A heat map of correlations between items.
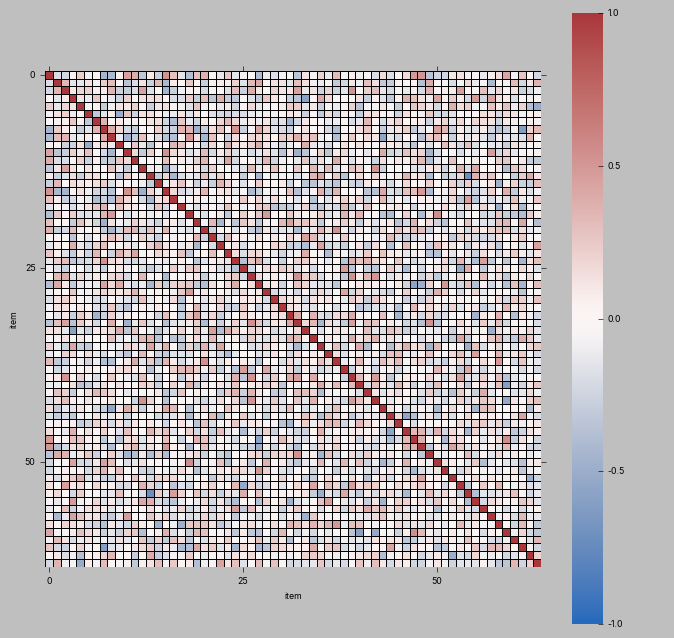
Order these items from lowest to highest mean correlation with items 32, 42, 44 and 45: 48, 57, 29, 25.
48, 25, 57, 29
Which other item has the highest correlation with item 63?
22
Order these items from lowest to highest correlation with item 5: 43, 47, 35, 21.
35, 21, 43, 47
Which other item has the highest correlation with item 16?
54
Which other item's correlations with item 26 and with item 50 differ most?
32
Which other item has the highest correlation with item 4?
52
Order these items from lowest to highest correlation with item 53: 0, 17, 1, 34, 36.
17, 1, 0, 36, 34
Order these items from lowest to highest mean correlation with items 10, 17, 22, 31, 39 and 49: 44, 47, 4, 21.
44, 21, 47, 4
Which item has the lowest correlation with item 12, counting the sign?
15
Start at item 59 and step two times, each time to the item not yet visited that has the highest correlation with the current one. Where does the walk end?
0
